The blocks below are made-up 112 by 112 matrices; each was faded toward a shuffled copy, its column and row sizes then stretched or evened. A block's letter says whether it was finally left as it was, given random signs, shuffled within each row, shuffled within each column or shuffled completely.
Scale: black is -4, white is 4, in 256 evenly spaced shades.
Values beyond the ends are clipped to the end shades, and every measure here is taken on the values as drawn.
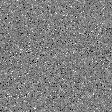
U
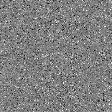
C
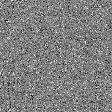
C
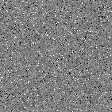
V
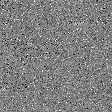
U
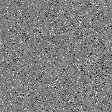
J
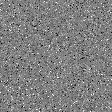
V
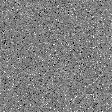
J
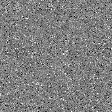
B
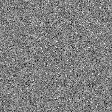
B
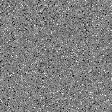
C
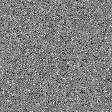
U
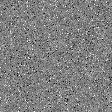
J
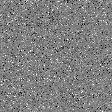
U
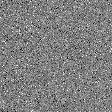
J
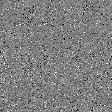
C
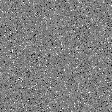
J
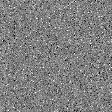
J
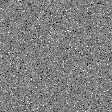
J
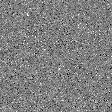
U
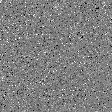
U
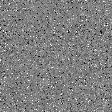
B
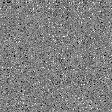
C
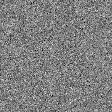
J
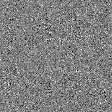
C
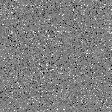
C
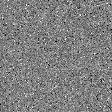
J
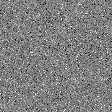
U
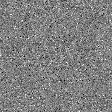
U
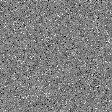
J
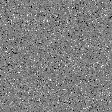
U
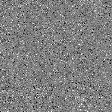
C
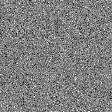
B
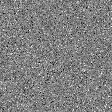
V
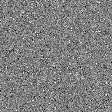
U
